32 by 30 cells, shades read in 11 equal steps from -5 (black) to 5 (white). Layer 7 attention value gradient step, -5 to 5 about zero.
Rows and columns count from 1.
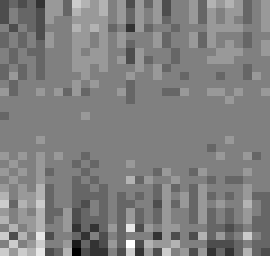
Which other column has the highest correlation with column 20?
2
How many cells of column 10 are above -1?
20
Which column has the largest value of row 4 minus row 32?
9
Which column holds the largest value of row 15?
10
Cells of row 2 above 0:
14
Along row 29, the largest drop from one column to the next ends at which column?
16
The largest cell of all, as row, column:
31, 15
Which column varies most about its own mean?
5
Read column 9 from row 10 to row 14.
0 1 1 0 0
